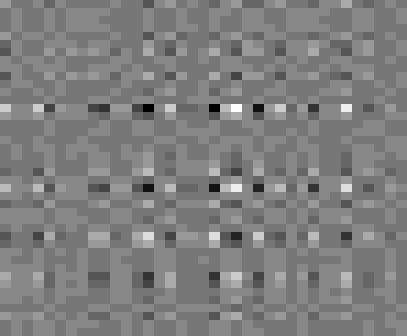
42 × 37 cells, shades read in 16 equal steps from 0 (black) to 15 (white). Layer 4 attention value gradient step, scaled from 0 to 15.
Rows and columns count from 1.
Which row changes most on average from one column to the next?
14
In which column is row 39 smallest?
22
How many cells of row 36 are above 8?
7
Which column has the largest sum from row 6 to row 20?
23
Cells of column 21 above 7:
25
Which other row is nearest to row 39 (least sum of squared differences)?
17
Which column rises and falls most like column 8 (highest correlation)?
28
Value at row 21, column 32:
6
